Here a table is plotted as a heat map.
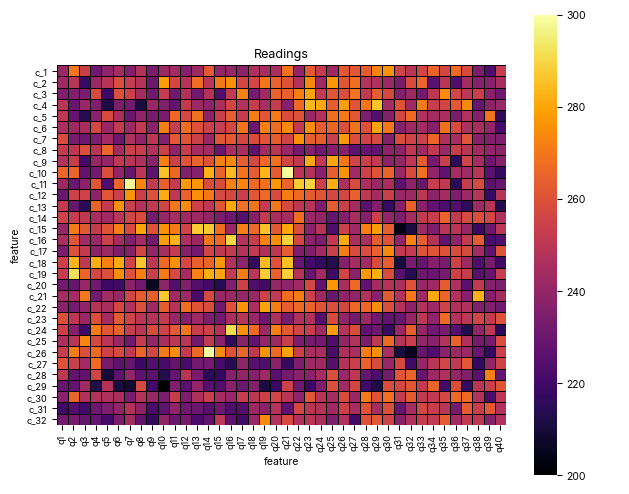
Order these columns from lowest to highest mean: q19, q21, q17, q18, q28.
q18, q28, q17, q19, q21
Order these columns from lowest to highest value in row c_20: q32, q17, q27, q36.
q36, q17, q32, q27
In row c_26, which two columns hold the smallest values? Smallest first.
q32, q31
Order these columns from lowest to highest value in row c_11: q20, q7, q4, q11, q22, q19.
q11, q4, q19, q20, q22, q7
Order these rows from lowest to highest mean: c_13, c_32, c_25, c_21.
c_32, c_25, c_13, c_21
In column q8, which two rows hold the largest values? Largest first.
c_18, c_15
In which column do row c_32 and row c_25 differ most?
q3
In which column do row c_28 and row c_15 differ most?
q14
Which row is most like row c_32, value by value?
c_31
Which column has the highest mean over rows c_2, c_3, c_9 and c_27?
q23
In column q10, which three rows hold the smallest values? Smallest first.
c_29, c_28, c_27
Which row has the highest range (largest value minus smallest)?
c_26
